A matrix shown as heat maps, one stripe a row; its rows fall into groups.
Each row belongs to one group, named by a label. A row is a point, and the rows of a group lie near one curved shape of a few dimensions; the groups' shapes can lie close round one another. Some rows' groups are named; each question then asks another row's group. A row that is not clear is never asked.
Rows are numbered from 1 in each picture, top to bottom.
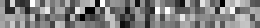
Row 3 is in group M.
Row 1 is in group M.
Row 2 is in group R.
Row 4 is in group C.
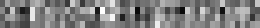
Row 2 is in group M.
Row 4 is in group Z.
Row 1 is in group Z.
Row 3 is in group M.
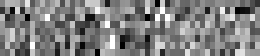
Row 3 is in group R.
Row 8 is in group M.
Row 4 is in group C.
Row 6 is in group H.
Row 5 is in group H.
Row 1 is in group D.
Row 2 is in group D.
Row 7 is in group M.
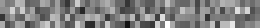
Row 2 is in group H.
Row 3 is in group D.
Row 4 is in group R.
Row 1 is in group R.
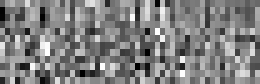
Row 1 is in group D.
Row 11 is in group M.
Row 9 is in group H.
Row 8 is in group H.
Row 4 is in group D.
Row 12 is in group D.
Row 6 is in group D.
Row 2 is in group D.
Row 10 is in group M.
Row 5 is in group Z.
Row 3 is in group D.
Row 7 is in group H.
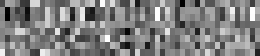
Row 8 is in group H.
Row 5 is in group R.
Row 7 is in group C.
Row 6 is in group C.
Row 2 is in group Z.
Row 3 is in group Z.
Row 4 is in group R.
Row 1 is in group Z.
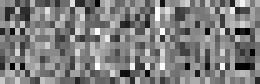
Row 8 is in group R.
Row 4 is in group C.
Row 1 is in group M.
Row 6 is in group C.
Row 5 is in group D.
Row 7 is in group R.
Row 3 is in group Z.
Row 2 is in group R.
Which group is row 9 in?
D
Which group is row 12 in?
H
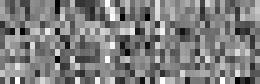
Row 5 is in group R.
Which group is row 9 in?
C
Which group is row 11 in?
H
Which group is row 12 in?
D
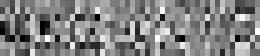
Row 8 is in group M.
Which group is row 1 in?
R
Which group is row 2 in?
D
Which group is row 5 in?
D
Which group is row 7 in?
M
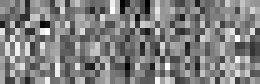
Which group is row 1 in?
H
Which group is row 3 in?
Z
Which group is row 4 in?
D
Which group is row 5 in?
H
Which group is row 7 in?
D
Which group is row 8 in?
D
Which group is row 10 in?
R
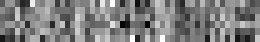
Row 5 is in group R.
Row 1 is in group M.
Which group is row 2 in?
R
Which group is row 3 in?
R
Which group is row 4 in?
H
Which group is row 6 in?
D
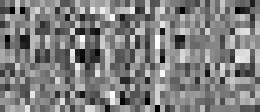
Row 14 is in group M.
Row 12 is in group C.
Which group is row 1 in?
R
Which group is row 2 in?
R
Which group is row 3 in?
M
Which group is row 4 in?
D
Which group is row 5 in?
M
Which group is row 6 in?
Z
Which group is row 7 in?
Z
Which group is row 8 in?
M
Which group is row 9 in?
M
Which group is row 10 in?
R
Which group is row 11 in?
D
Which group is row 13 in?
Z
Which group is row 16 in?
D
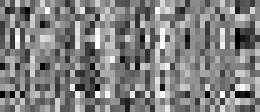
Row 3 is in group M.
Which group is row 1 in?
D
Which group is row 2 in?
R
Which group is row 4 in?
D
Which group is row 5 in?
D
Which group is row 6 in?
D
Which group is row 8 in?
Z
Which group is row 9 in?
M
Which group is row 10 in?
D
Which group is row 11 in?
M
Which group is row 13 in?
M
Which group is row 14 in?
D
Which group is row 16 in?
R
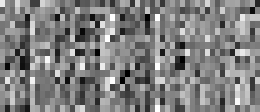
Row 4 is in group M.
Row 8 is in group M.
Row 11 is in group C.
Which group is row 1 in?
H
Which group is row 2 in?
R
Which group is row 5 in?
M
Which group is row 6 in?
C
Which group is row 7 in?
R
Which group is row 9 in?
R
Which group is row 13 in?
C
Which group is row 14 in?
H
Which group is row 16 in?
Z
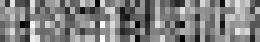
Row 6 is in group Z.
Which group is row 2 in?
M
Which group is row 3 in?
C
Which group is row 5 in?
H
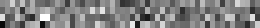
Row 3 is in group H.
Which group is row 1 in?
H
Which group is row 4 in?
D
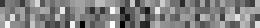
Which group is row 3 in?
C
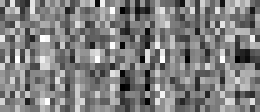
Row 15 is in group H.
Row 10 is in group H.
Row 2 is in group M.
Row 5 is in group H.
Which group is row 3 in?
Z
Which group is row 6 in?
H
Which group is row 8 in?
D
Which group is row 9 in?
D
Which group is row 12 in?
C
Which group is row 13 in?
H
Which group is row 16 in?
R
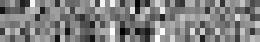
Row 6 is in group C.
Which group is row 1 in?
M
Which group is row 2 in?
D
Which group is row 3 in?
H
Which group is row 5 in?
M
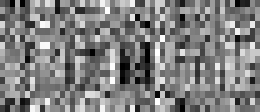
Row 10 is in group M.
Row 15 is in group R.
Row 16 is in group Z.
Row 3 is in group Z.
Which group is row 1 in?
R
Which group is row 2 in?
C
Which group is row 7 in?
H
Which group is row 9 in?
H
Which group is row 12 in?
M
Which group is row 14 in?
D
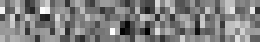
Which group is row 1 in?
R
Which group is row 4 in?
C
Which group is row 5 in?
H
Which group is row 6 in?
H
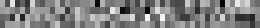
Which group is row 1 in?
M
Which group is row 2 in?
H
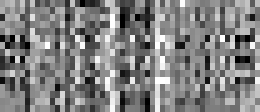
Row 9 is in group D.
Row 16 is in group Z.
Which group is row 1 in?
M
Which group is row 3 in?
M
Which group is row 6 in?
D
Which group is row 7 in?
R
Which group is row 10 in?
D
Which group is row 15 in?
H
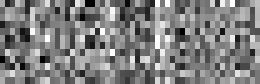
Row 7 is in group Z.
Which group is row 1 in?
R
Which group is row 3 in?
M
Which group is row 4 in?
D
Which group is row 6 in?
R
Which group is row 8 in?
Z
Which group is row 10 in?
R
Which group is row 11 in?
H
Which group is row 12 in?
R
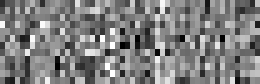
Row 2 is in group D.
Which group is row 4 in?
H
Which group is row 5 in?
C
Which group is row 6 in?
M
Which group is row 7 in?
M
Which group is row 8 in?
D
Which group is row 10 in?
C
